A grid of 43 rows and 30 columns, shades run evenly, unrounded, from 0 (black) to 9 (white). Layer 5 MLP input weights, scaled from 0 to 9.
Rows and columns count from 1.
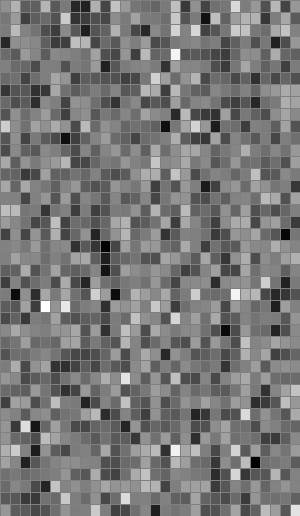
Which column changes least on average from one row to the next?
19
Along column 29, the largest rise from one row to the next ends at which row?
21
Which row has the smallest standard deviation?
13
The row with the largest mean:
38
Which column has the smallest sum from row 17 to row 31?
11
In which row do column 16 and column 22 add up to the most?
26
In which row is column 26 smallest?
39
